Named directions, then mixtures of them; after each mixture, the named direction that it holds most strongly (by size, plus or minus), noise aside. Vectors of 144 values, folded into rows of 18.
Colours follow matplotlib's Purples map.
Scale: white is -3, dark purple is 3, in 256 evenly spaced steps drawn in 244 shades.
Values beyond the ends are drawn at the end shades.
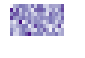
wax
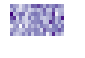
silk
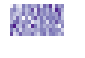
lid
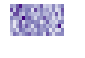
lid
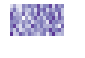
lid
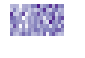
silk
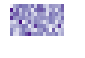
wax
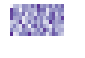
wax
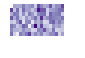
wax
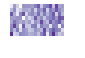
lid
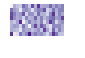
wax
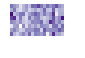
silk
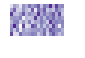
lid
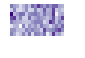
silk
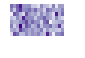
silk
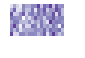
lid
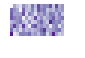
lid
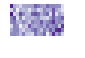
silk
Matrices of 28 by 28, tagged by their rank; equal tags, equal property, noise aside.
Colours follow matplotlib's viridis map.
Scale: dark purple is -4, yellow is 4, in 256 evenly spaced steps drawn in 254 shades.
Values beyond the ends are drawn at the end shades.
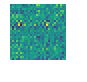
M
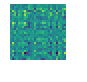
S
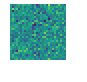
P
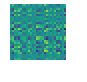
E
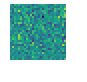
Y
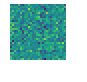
P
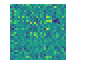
Y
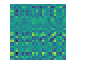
E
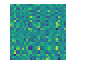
S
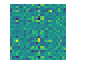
S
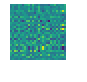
S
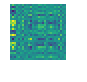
E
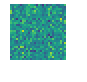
P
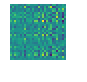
E
